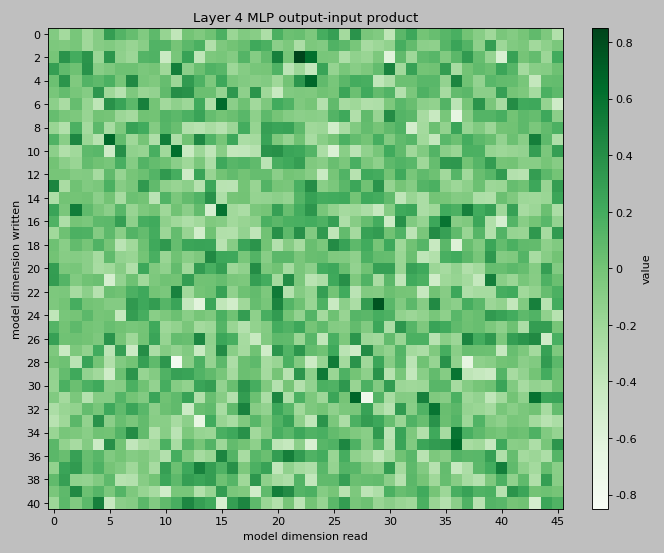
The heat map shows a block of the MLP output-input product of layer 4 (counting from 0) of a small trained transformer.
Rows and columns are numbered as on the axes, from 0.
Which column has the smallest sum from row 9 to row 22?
12
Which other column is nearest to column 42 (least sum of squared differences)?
41
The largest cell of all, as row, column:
2, 22
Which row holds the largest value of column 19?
10
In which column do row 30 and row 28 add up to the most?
25
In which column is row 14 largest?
14
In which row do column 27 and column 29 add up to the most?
31
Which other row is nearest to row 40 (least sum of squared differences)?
5
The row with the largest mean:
4
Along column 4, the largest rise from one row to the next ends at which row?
36
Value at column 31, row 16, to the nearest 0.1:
0.4
